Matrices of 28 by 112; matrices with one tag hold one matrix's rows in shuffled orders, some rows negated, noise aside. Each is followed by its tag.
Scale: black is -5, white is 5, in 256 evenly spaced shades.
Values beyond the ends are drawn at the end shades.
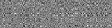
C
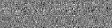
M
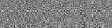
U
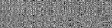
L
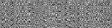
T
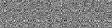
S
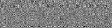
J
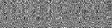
S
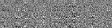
M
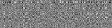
C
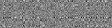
C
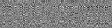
C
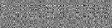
J
